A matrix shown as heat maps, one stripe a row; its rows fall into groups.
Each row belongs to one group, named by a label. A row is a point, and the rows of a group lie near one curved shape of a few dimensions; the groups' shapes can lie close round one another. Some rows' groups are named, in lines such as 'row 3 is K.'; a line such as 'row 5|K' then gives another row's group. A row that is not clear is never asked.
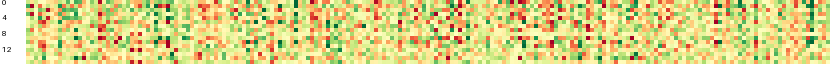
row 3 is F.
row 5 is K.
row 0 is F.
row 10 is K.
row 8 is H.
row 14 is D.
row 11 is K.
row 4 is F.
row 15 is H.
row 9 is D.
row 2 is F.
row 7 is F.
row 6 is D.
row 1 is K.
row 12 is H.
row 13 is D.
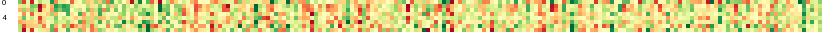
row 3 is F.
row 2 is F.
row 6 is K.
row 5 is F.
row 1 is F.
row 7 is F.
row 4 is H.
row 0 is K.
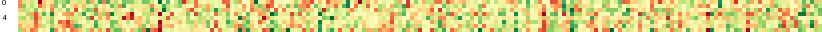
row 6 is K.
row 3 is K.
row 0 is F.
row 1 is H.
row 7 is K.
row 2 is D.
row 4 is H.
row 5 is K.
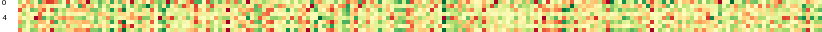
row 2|H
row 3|H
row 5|H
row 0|H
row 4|K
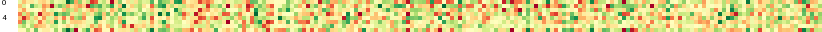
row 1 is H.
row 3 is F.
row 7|D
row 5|H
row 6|H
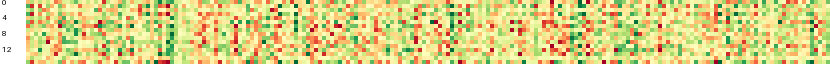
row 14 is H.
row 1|K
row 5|F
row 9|H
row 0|D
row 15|K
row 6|H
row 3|K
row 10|F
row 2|H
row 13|D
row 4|H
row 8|D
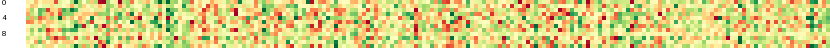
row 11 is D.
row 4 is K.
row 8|H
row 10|D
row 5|F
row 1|D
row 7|F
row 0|D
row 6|D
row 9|H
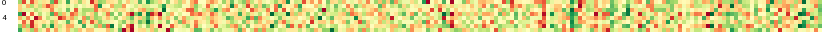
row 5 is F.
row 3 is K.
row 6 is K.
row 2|D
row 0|F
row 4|K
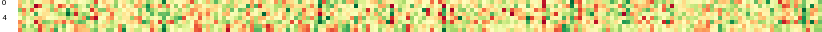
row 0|D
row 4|D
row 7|H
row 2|F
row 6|H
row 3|D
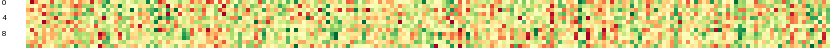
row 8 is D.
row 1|K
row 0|K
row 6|H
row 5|K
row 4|D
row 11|F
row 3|K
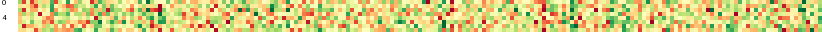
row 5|H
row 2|K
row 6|K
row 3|F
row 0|F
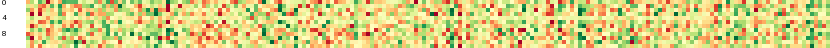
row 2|K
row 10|D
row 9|K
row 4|H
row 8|F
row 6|K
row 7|F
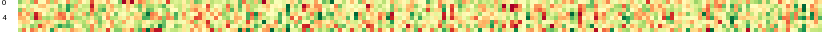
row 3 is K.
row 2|F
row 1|F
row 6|F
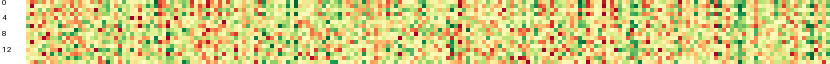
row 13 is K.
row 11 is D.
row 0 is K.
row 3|K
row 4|H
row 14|F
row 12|H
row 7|D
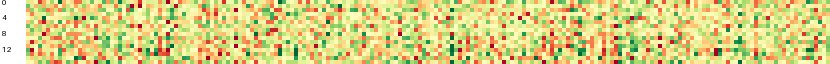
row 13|K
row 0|K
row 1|H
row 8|K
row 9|H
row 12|K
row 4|D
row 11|H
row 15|H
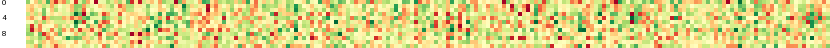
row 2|D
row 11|D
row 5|D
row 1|D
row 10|H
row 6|F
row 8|H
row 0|H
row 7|K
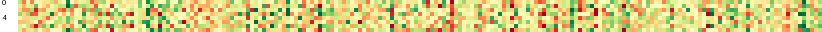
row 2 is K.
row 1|D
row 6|K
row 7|D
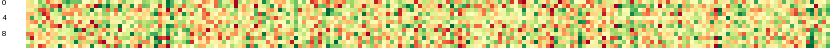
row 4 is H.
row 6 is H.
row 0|F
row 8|F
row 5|K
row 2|K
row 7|D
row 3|K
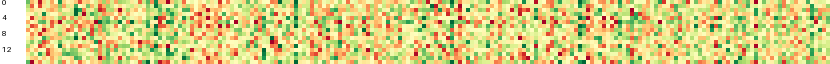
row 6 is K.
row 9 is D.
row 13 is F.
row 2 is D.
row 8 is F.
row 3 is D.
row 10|H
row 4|K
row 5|H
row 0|K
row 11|K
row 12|F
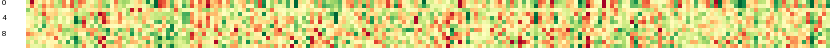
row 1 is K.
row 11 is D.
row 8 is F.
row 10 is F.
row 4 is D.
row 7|H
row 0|K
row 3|D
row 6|D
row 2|H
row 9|D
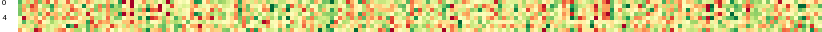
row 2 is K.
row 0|H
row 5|H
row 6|D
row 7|K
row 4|K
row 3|H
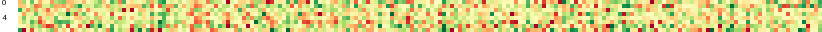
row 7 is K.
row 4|H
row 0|H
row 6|H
